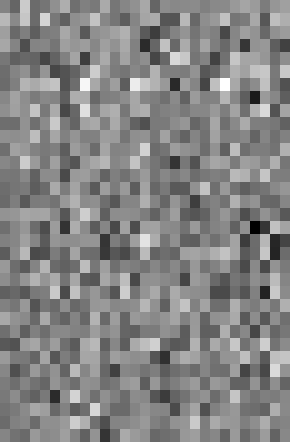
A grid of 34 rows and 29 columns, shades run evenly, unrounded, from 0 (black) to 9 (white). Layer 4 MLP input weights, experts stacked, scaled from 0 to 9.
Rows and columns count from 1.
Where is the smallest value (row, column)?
18, 26
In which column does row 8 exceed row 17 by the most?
20
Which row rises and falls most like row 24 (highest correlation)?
5
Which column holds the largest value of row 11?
4
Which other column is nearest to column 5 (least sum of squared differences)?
1
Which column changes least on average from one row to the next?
2
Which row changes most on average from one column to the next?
7
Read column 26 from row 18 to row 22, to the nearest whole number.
0 4 4 5 5
